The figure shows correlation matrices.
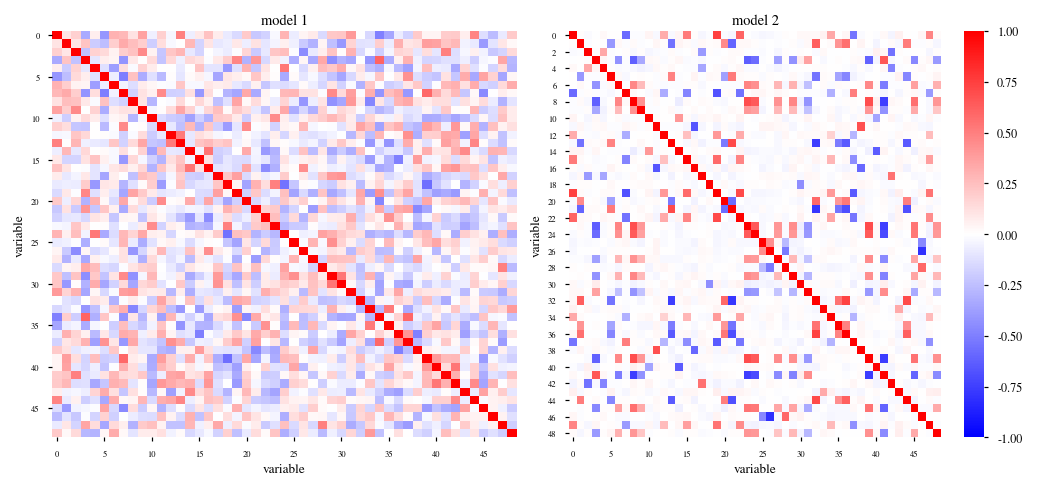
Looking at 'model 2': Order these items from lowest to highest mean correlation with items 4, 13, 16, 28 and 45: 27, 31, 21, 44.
44, 31, 27, 21
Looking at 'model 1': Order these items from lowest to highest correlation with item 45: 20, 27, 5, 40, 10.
40, 20, 10, 27, 5
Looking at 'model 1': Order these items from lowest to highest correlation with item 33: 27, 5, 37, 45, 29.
37, 45, 5, 27, 29
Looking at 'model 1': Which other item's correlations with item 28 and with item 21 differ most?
24
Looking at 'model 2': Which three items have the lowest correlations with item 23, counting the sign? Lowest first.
41, 3, 31
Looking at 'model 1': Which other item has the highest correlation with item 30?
29
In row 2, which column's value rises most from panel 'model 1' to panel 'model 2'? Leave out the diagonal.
26
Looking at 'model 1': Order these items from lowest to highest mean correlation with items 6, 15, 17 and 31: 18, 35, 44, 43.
35, 43, 18, 44
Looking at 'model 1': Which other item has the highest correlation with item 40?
42
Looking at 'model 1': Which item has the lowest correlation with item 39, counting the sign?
18
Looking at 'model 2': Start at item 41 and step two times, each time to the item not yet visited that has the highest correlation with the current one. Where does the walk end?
31
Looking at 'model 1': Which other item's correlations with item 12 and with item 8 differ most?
31
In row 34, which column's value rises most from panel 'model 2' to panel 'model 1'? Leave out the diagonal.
37
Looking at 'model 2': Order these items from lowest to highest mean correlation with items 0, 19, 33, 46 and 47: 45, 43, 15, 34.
45, 43, 34, 15
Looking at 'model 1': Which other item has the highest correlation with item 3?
34
